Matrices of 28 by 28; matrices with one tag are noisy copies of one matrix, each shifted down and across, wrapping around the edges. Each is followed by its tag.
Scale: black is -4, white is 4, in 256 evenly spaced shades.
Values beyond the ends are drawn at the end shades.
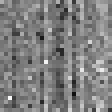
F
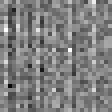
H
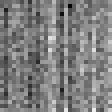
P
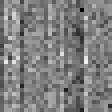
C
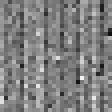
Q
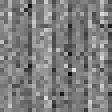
Q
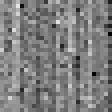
Q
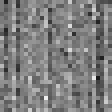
H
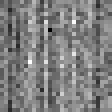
P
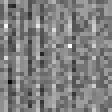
H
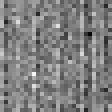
H
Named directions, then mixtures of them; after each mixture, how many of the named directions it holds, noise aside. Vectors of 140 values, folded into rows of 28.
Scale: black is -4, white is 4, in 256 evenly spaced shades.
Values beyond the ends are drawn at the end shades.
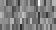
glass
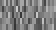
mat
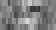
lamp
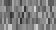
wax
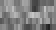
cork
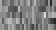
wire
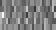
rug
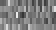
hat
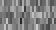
two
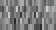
one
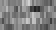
three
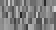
two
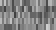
two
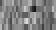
four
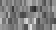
four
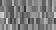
three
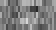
two
